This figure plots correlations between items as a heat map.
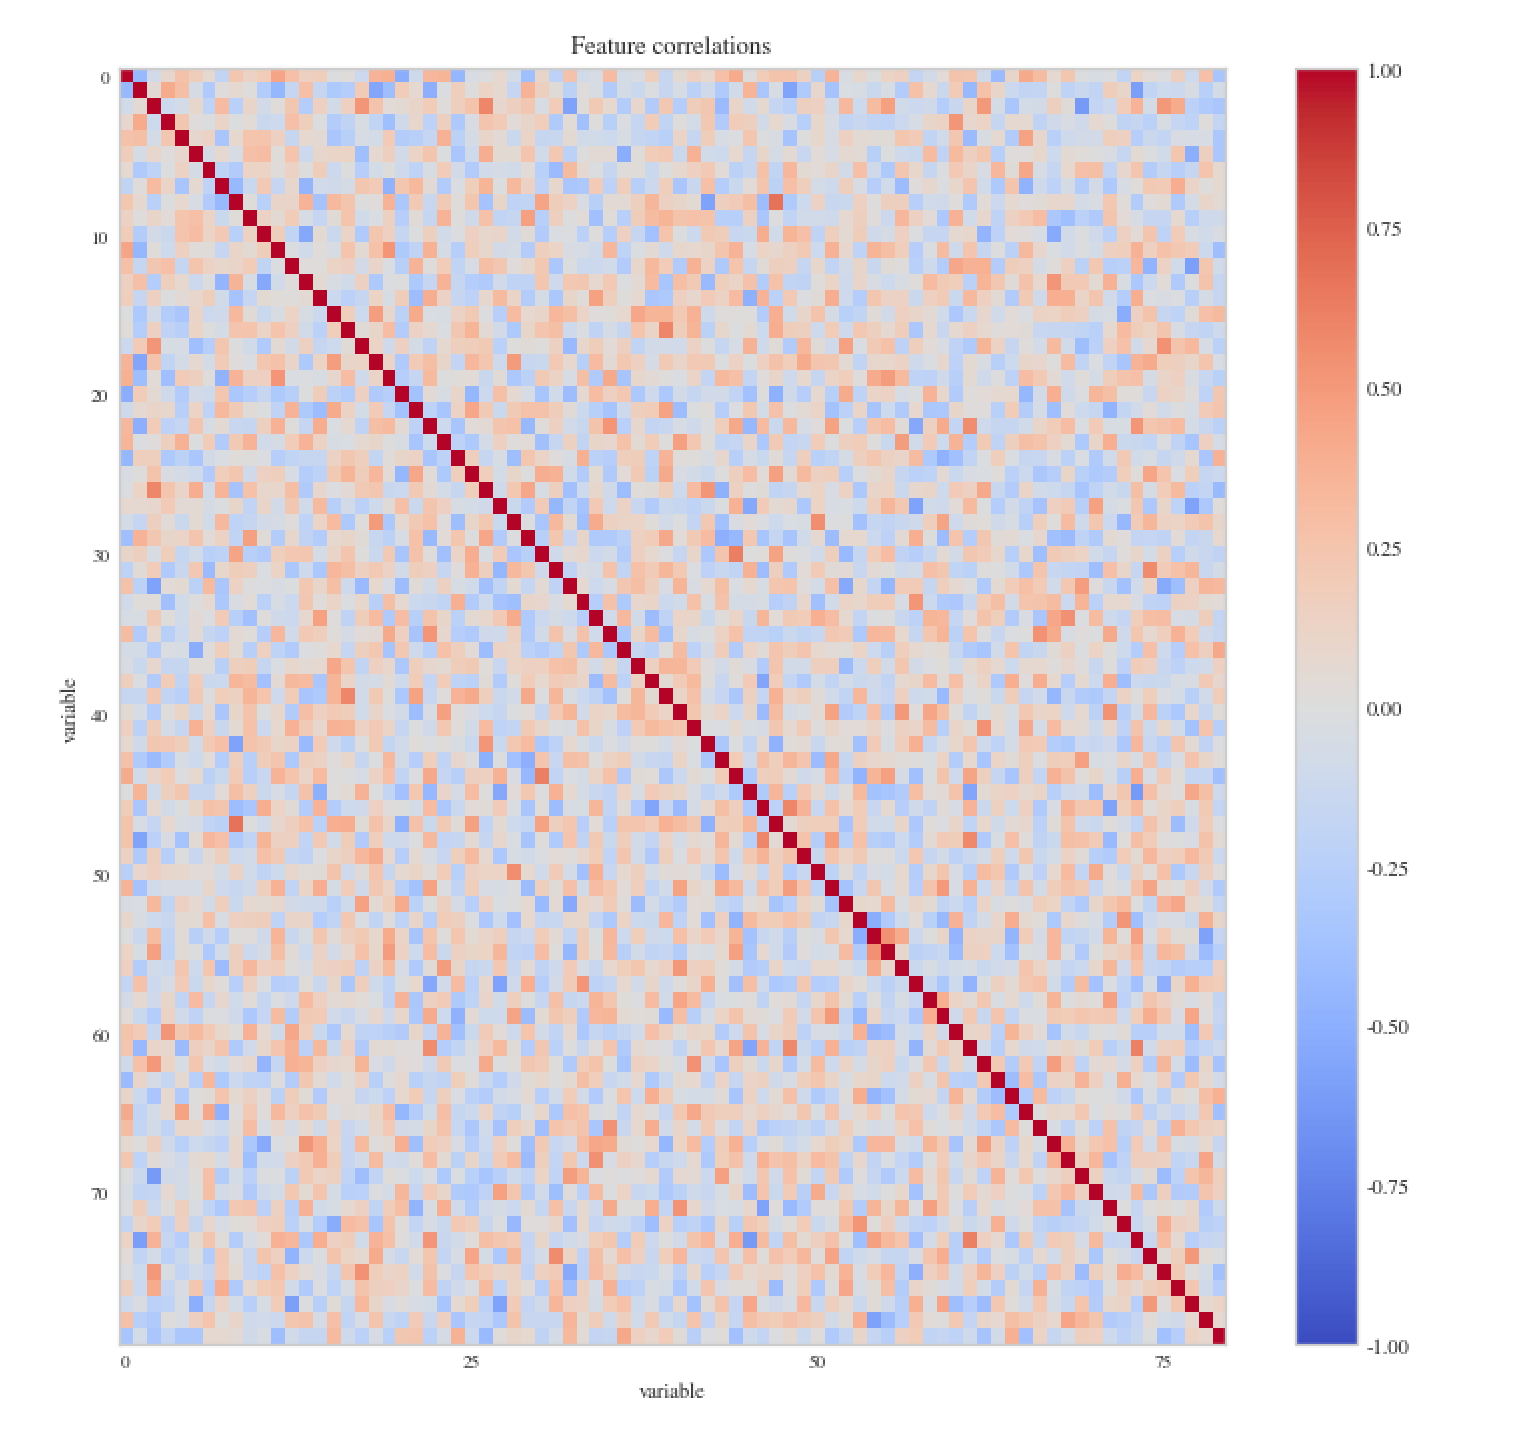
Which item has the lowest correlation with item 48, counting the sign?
1
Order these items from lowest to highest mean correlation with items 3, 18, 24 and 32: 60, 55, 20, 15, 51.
20, 55, 60, 51, 15
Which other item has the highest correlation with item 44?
30
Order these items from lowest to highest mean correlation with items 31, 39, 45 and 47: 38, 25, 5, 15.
5, 38, 15, 25
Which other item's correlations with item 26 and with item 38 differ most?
2
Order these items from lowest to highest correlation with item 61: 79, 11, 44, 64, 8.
8, 79, 64, 11, 44
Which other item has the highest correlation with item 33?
57
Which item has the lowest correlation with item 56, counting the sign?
7
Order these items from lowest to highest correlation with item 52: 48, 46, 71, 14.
48, 14, 46, 71
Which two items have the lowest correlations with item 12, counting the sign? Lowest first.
77, 74
